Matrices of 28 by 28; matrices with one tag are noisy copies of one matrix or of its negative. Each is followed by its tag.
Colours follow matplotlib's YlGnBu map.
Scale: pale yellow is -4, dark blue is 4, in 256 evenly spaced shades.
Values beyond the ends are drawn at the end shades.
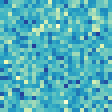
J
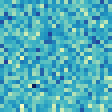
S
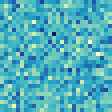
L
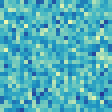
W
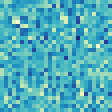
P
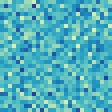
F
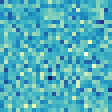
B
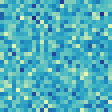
F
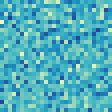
B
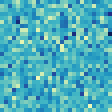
P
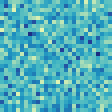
L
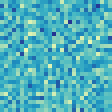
L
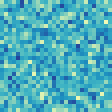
W
